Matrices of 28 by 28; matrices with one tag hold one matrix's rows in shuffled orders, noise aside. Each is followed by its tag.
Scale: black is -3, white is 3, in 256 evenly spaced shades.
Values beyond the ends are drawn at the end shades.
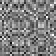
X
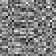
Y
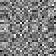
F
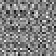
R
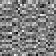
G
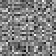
Y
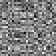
Y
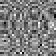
F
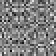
X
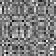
X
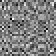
X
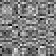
G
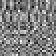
R
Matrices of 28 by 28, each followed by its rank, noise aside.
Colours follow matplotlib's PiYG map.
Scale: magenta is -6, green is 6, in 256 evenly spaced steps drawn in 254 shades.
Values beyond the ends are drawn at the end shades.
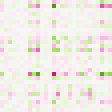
two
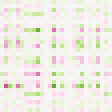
two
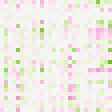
three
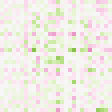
four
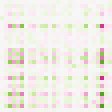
one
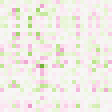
four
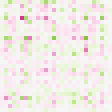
three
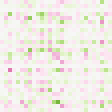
three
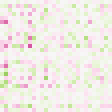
four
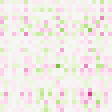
three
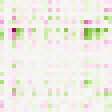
two
